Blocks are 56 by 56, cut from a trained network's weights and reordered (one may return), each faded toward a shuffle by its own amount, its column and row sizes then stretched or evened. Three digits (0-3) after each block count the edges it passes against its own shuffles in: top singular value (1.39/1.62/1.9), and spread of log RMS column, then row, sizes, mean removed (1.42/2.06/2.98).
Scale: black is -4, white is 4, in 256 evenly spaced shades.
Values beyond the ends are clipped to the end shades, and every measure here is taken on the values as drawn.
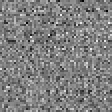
2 0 2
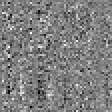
2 2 1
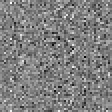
0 2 0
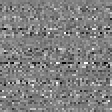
1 0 3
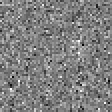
0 2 0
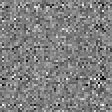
2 1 2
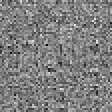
2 1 0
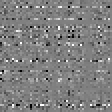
0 2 3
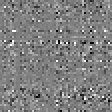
0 2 3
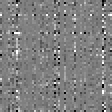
2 3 1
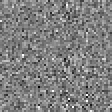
0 1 1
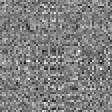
3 1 2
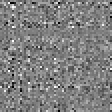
2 2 2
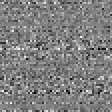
0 0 3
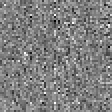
1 2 0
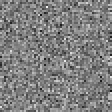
1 1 0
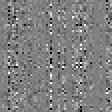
1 3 1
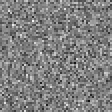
0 0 0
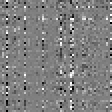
1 3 2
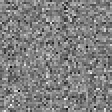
2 1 0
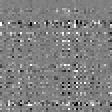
3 2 3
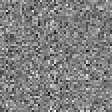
2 2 0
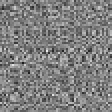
3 0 2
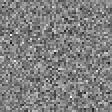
0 0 0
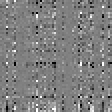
3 3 2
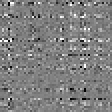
3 2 3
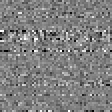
1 0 3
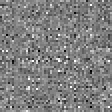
0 2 2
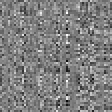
3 3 0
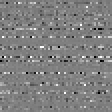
1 0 3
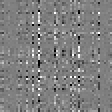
3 3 2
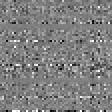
2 1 3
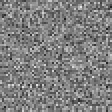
2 0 0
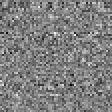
2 0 2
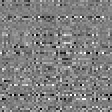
3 0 3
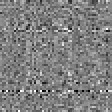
3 1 2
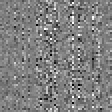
0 3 0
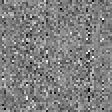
0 2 0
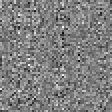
2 2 0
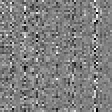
2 3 0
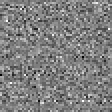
1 0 2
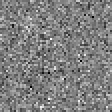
0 1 0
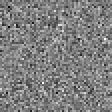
0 0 1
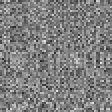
3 0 1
